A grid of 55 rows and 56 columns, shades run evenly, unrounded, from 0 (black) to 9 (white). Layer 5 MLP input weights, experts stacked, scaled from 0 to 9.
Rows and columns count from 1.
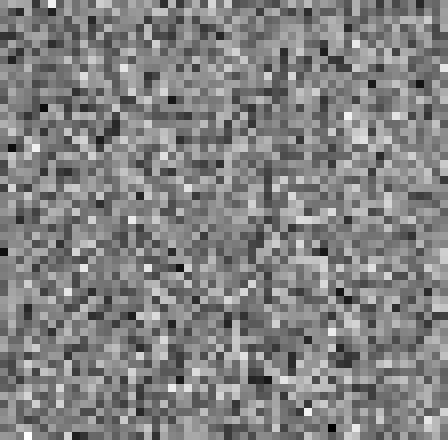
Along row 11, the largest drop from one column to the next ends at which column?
47
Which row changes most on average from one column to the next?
1
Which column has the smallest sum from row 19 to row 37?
34
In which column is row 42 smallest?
7
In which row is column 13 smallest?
18
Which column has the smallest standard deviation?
51
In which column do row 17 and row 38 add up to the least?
14
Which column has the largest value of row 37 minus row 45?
9
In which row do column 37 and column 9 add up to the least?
45
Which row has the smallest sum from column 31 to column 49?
44
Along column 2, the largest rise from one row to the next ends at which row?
20
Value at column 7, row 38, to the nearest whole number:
7
